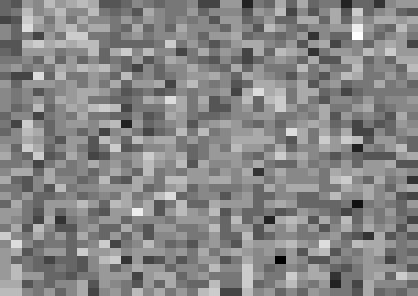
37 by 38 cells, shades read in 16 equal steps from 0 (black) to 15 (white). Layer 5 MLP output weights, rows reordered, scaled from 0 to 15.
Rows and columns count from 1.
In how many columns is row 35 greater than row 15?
21
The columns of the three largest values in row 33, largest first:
11, 10, 23
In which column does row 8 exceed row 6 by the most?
38
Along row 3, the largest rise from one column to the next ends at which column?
3
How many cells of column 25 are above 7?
23
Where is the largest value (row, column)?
5, 33
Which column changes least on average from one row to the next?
7
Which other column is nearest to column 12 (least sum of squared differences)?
36
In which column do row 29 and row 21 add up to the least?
37
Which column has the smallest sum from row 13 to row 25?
12
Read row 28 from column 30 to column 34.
10 7 11 6 9
